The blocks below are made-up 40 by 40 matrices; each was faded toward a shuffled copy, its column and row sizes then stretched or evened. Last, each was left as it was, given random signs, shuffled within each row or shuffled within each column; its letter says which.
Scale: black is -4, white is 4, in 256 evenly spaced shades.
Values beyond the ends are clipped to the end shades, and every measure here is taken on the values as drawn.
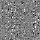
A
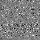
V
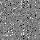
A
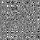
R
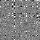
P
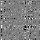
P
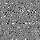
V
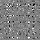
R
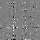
P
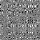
R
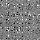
P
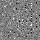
A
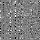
P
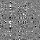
R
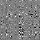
P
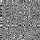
R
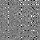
R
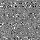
V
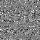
V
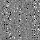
A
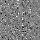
A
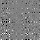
R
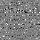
V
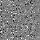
A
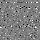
V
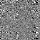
P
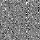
A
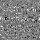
V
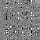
R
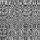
R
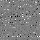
V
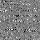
V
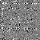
P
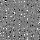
A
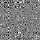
P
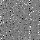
A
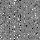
A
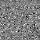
V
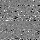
V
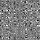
P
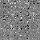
P
